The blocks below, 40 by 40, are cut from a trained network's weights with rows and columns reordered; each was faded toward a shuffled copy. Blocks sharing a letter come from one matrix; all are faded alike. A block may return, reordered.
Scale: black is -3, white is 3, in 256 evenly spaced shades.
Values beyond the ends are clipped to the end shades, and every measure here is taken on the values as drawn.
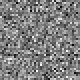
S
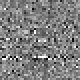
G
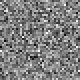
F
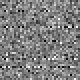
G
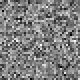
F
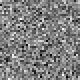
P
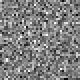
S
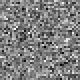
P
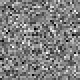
S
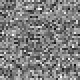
F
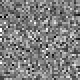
S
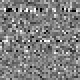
G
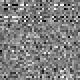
G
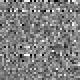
G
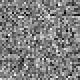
S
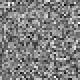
F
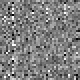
S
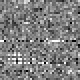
G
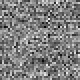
F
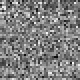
F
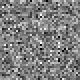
S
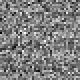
F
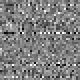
G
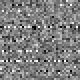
G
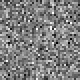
P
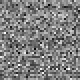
F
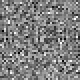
S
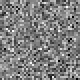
P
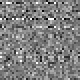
G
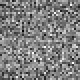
F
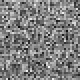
F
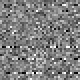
G
